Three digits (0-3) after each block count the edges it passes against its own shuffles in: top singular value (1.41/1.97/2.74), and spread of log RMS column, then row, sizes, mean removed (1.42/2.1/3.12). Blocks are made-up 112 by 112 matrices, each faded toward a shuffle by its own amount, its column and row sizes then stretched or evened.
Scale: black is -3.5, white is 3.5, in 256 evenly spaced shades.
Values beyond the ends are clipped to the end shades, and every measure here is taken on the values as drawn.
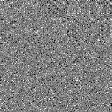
2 0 1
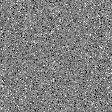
0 1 0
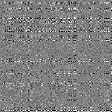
3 2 3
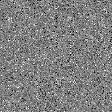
1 1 0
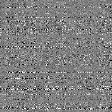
1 2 3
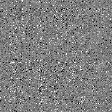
0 2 2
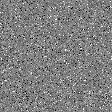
0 0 1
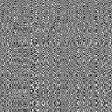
3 3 1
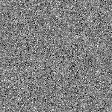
0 1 0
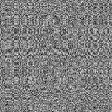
3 1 1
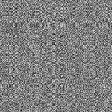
3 2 1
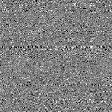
2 0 2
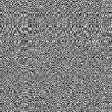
3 0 3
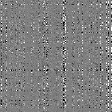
2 3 2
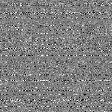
2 0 3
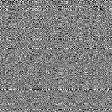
3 0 3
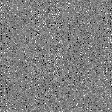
1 2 0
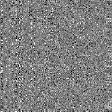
2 2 1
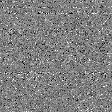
1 0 2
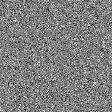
1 1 1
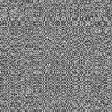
3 2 1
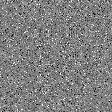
1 0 0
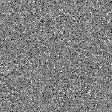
1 0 1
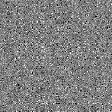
2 1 1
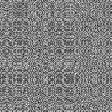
3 0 1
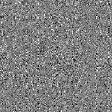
2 2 1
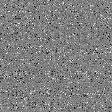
1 0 2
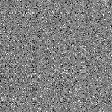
2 0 1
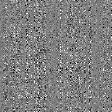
0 3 2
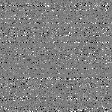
0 1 3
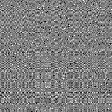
3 0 2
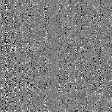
1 3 1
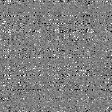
1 2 3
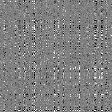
3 3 2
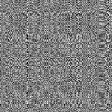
3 3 2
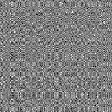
3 2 0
